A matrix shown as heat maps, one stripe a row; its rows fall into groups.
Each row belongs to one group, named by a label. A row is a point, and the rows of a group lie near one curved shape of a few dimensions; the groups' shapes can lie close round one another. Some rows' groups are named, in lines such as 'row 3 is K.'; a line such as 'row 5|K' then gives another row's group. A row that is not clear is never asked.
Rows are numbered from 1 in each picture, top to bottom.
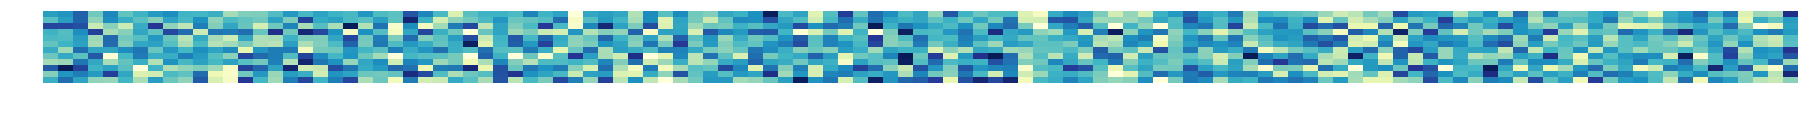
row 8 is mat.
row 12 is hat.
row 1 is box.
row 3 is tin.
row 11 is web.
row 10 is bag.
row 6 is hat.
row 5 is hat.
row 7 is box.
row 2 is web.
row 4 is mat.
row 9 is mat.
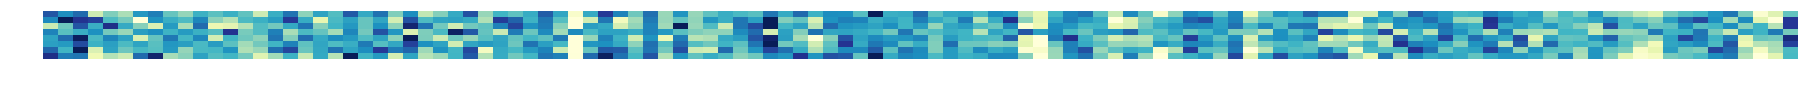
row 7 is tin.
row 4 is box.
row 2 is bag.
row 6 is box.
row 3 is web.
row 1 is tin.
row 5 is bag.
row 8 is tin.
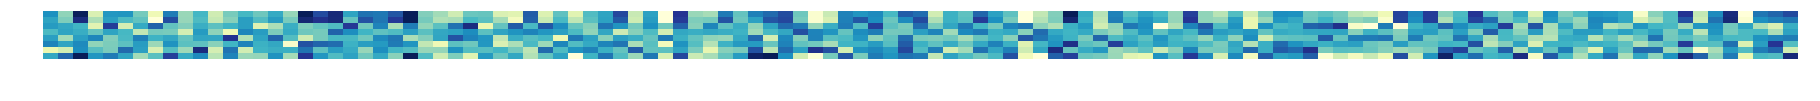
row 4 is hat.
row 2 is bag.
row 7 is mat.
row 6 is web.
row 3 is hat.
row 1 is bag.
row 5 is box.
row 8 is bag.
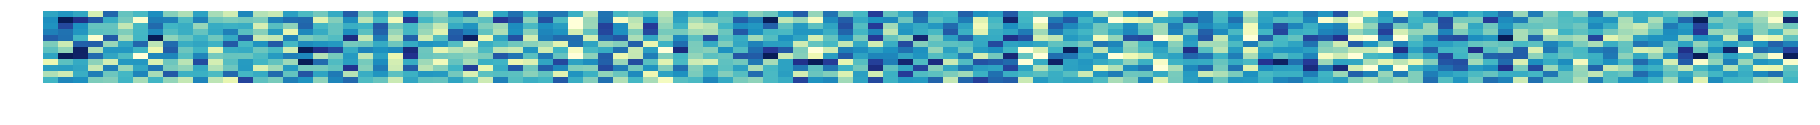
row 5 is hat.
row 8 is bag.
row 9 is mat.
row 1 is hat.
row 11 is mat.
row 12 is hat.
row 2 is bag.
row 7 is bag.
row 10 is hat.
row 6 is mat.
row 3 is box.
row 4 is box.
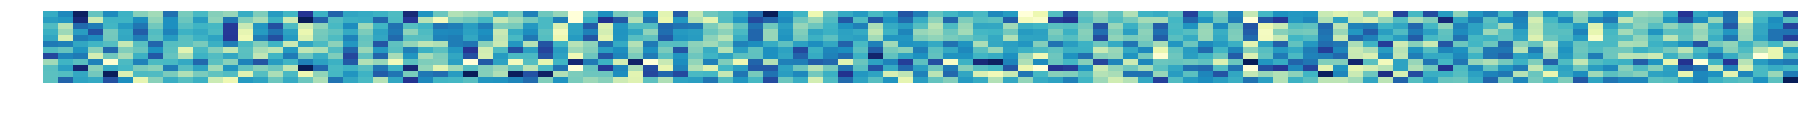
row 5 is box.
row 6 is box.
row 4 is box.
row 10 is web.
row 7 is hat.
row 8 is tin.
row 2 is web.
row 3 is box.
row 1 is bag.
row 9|mat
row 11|hat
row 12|web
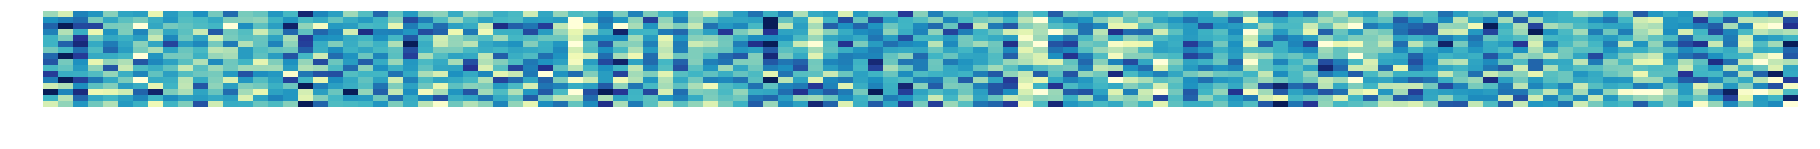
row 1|mat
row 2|box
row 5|web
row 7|web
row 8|bag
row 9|tin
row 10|hat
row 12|bag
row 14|tin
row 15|box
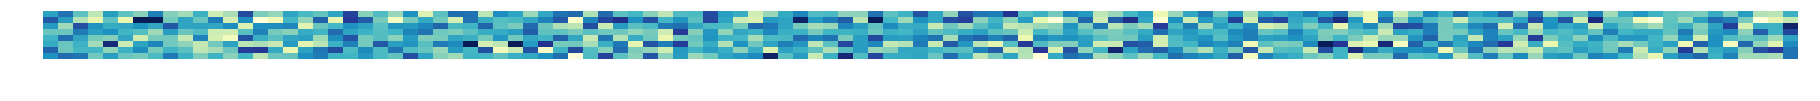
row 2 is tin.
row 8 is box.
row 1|hat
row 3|box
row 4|web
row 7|web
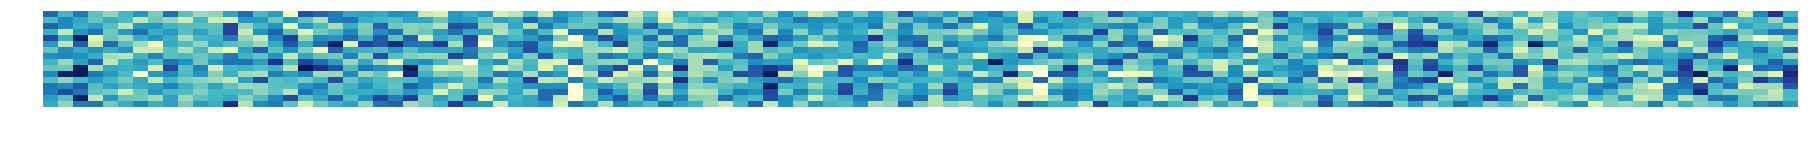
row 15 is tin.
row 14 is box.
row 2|hat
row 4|box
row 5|tin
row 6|tin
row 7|hat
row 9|mat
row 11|bag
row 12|web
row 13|box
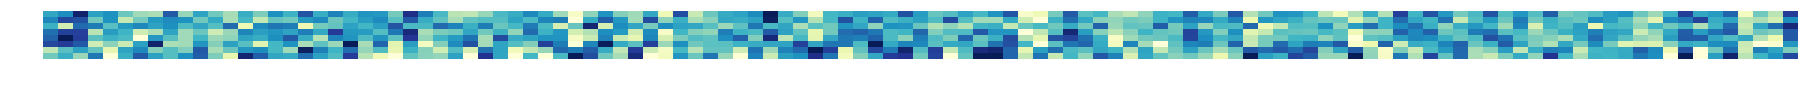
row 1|bag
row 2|box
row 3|box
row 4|bag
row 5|bag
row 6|tin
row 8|mat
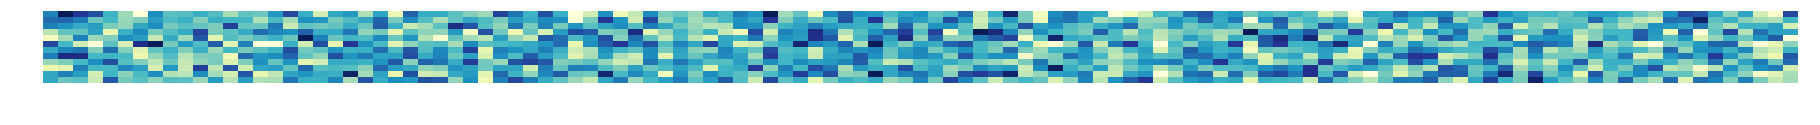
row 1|bag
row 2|box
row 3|box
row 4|mat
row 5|mat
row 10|mat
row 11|hat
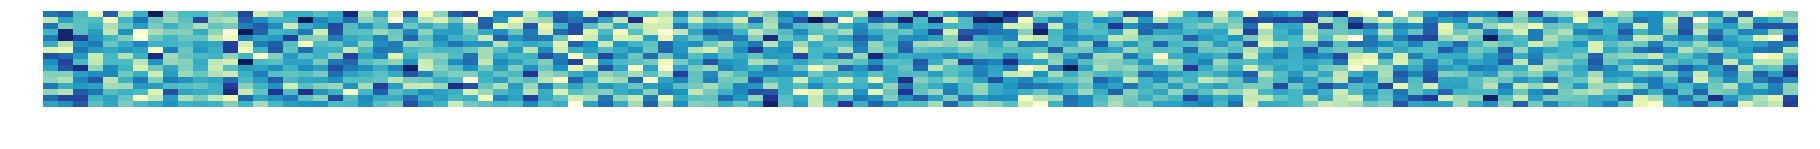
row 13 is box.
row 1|hat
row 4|hat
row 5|bag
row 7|mat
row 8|tin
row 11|web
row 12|mat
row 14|mat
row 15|bag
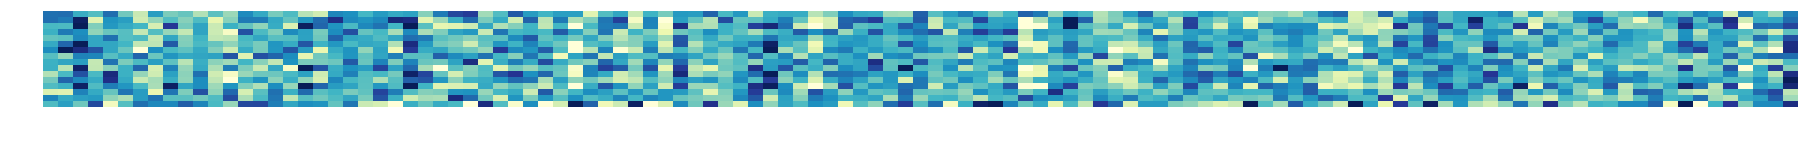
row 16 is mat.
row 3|bag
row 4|hat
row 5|web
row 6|bag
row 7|bag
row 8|box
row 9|hat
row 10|web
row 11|web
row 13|bag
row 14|mat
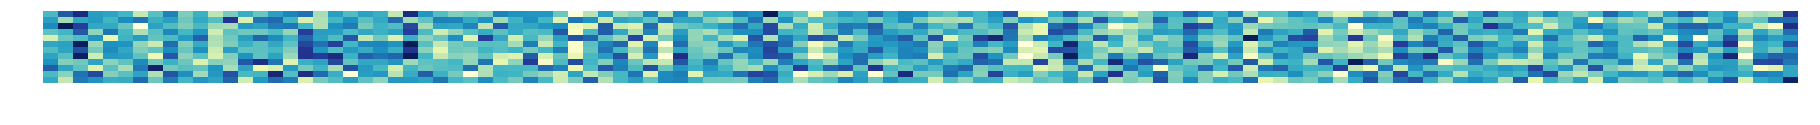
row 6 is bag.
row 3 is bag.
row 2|box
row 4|web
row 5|mat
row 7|web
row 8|bag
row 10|tin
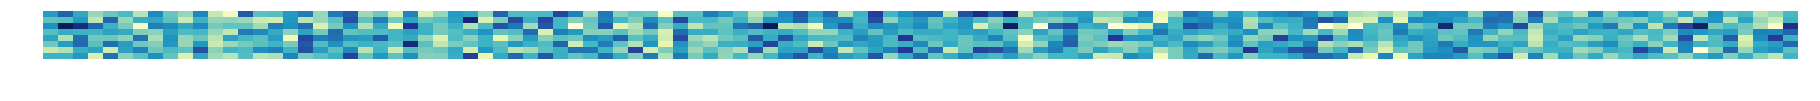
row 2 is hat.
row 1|hat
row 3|bag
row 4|web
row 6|web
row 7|mat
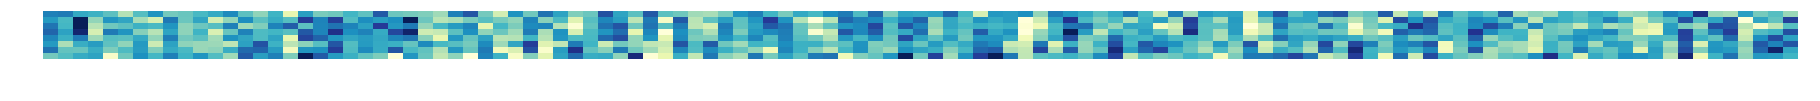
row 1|box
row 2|bag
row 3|tin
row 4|bag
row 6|web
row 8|mat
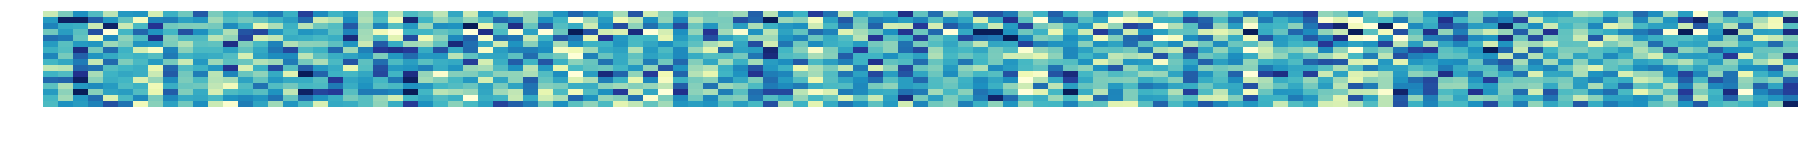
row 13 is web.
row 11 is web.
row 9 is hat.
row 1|mat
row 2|bag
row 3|hat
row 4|mat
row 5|hat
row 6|box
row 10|mat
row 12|bag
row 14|bag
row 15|mat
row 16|web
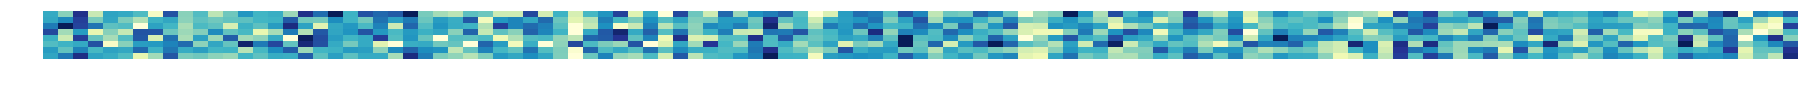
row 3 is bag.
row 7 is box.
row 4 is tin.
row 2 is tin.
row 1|bag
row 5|web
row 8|bag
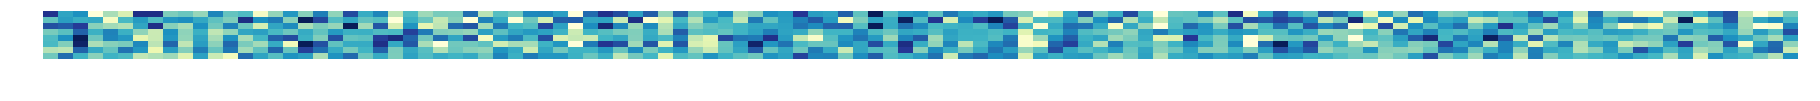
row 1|tin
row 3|tin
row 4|web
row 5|tin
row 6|web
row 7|mat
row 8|hat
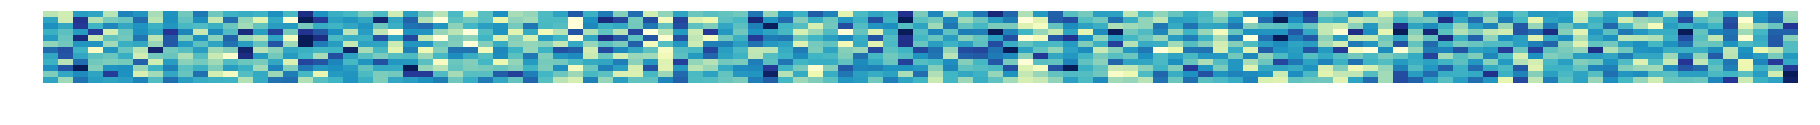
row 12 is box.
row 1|mat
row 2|web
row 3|box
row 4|mat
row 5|web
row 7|hat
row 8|hat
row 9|web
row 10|bag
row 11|web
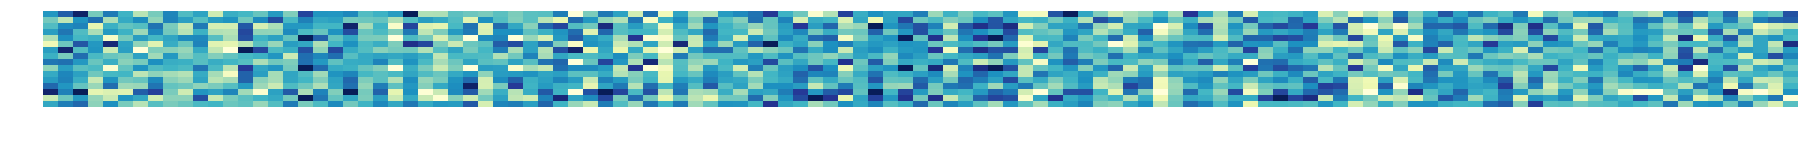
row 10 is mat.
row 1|bag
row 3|hat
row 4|hat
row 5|mat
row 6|web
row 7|hat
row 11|hat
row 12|hat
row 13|hat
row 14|tin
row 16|tin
